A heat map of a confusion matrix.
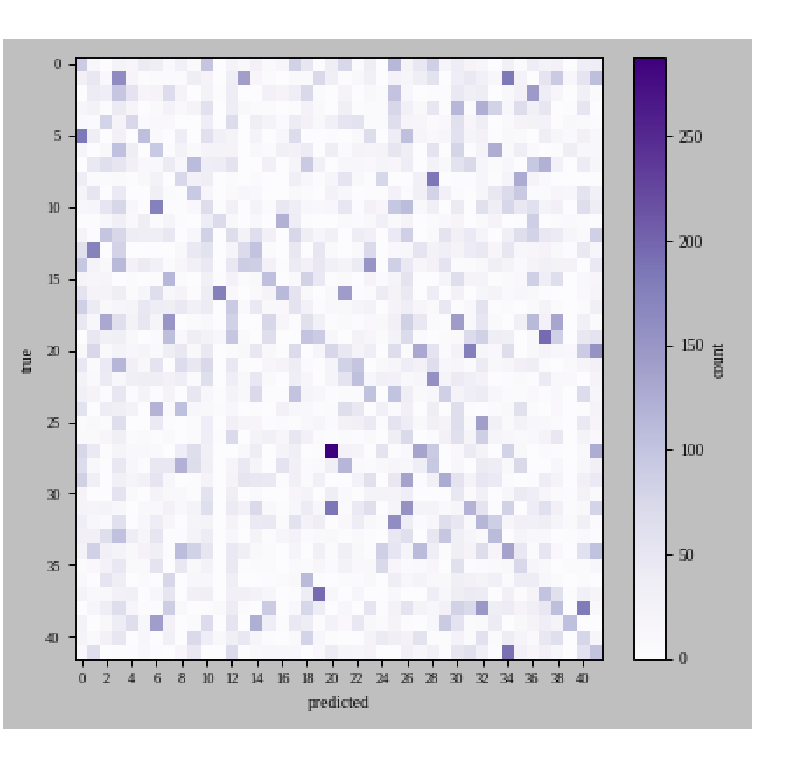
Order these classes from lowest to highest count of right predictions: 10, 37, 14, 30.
30, 10, 14, 37
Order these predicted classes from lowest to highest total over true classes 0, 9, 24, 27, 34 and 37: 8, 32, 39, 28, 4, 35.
39, 4, 32, 35, 8, 28
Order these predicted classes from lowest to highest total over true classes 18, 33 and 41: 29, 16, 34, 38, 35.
16, 35, 29, 38, 34
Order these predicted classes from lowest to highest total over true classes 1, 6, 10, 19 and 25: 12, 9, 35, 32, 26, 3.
9, 35, 12, 26, 32, 3
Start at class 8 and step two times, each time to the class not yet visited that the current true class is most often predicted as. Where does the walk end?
21
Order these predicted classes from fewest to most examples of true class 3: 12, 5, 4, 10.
5, 4, 12, 10
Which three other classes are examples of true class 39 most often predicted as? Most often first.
6, 14, 29
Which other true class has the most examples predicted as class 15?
38
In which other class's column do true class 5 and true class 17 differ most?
0
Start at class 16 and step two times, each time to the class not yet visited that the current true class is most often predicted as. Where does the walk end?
36
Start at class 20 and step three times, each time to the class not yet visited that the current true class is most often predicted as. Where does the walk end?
32
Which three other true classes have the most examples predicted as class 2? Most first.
18, 12, 4
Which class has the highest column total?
3
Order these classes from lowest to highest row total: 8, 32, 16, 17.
8, 17, 16, 32
